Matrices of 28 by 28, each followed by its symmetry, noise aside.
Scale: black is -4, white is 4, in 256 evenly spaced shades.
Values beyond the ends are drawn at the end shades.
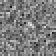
symmetric across the other diagonal.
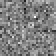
symmetric across the other diagonal.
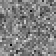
symmetric across the other diagonal.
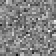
symmetric.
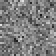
symmetric across the other diagonal.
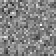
symmetric.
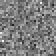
symmetric.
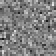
same after a half turn.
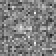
mirrored top to bottom.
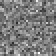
same after a half turn.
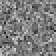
mirrored top to bottom.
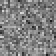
symmetric across the other diagonal.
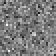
symmetric.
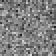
symmetric across the other diagonal.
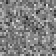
symmetric across the other diagonal.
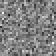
same after a half turn.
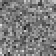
symmetric.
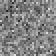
symmetric.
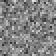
mirrored top to bottom.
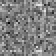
mirrored top to bottom.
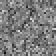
symmetric.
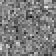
symmetric.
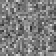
mirrored top to bottom.
